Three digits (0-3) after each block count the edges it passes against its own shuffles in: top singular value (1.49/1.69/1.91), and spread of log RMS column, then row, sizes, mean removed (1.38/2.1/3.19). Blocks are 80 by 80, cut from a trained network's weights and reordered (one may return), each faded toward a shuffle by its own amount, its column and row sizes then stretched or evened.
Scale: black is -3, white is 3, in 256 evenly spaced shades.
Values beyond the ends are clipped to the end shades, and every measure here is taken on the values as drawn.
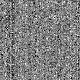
1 1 0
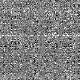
1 2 1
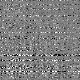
1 1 3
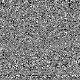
0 1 2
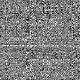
1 2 1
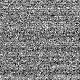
2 0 0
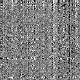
3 2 2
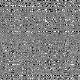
0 1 3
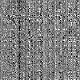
3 2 2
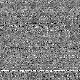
1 0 2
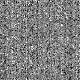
1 1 1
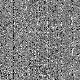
0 2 0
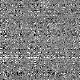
1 2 2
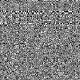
3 0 2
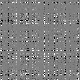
3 3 3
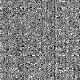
1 0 2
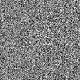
2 1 0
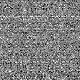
1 0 1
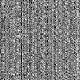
3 2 0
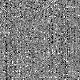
0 2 1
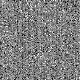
0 0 1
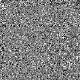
0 1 2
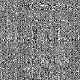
1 1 2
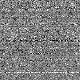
1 0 2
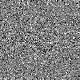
0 0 1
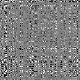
3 3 3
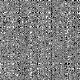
1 2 2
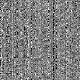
2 2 1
